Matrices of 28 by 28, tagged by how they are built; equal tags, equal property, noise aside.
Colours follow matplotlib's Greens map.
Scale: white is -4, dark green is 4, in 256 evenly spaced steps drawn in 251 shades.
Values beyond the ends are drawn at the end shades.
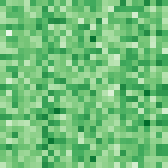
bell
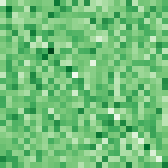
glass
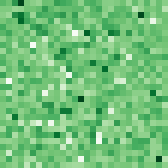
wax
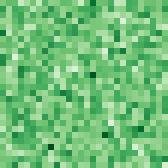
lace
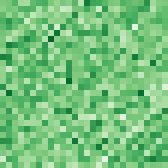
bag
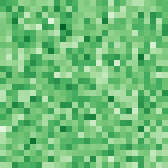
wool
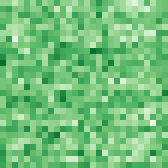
wool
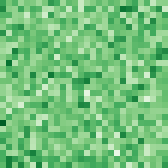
lace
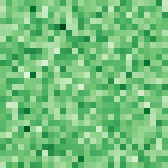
lace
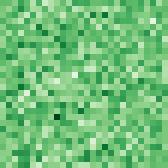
bell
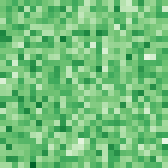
lace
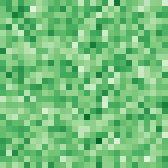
bell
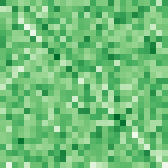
glass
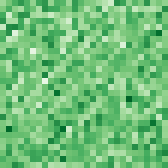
bag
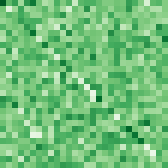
glass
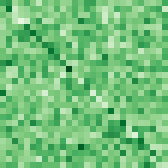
glass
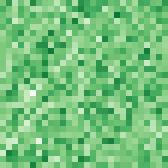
bag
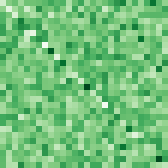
glass
